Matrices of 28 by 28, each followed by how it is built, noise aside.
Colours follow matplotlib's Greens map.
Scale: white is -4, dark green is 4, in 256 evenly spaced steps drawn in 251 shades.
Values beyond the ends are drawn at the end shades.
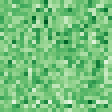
low rank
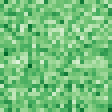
blocks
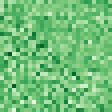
lower triangular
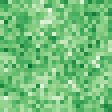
smooth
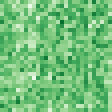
blocks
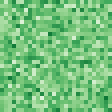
noise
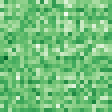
blocks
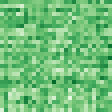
blocks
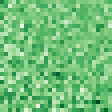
lower triangular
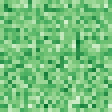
repeating columns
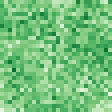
smooth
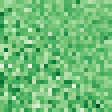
lower triangular
